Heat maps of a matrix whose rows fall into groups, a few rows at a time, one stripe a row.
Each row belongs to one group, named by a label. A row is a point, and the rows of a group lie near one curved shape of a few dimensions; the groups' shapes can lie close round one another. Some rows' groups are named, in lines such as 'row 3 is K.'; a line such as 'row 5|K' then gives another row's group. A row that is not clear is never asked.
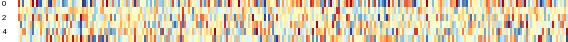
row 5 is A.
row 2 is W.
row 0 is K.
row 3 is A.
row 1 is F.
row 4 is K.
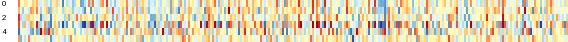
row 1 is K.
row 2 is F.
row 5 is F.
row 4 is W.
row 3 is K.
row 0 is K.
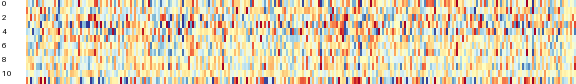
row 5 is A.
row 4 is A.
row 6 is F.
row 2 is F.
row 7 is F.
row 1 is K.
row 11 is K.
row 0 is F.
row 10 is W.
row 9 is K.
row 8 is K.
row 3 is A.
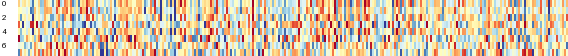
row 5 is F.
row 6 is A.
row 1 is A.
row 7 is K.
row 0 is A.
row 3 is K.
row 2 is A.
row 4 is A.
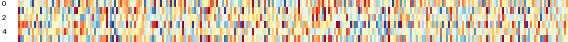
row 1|F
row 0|A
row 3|F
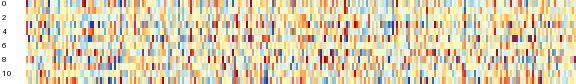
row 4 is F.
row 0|F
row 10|K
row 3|K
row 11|K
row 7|F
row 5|A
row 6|K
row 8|K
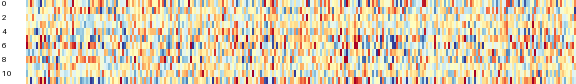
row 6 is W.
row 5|K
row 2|K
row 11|K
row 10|W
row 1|A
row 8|F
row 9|W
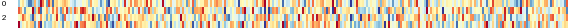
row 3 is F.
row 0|W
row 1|W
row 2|K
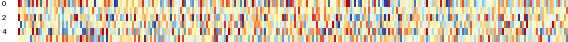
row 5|A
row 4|K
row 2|F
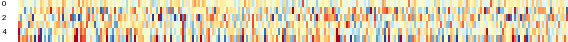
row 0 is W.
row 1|A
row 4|F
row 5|F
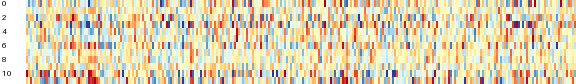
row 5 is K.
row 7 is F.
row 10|W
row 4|K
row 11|F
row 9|W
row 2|K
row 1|W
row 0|A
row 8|F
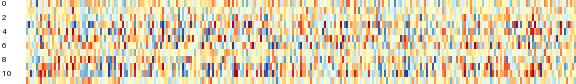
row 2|K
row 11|W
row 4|K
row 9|K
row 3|A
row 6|W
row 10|K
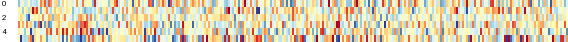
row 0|W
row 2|W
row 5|A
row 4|A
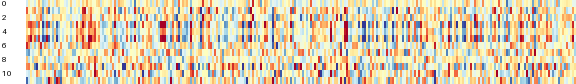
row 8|F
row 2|W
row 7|A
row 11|W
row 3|F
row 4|F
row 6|W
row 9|W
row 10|F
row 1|F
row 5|F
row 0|W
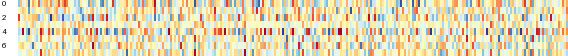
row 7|W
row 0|K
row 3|W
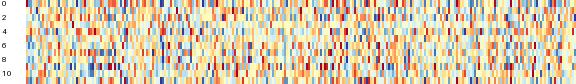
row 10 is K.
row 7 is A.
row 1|W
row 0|F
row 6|A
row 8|A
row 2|A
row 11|F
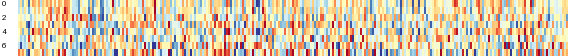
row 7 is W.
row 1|K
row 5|F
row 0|K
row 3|W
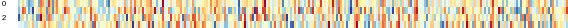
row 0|W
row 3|W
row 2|W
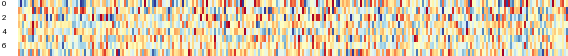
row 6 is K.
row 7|F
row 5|K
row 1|W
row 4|W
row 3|K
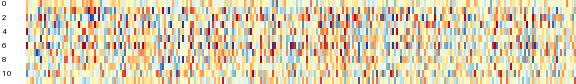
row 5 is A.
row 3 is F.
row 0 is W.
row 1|A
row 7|W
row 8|A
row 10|W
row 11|K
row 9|F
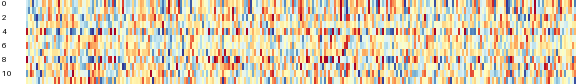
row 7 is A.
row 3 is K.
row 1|A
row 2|W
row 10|K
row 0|A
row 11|A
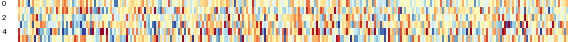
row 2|K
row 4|K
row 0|W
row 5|F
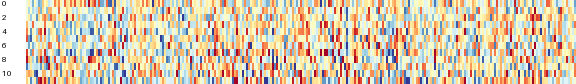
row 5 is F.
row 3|K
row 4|K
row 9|W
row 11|K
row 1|A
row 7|K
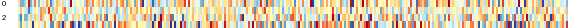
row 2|A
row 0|F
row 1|W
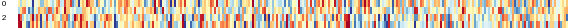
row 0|A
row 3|W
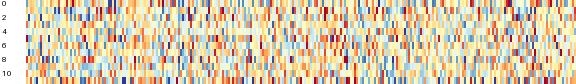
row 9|K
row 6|A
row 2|A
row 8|F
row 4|A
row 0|K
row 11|W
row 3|F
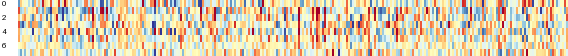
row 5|K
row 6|K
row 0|K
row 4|A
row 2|K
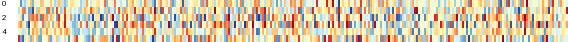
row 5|F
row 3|W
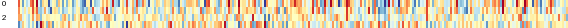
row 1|K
